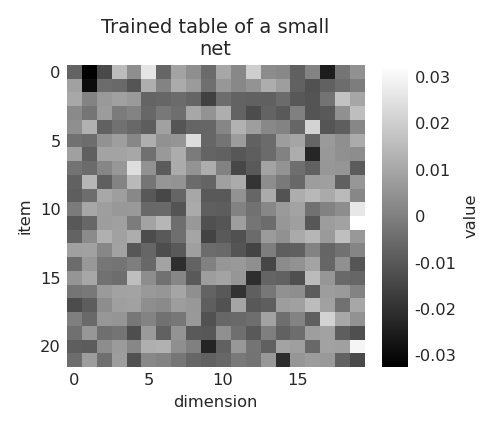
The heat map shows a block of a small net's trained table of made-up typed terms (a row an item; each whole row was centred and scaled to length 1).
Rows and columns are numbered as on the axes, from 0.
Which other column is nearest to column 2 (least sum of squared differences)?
18
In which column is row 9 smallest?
6
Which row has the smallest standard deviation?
19
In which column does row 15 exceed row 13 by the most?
4
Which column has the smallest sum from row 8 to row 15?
12
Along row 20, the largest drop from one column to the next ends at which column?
9
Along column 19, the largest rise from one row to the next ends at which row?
20
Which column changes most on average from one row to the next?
16
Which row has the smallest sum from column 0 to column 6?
1
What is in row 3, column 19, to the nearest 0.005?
0.015
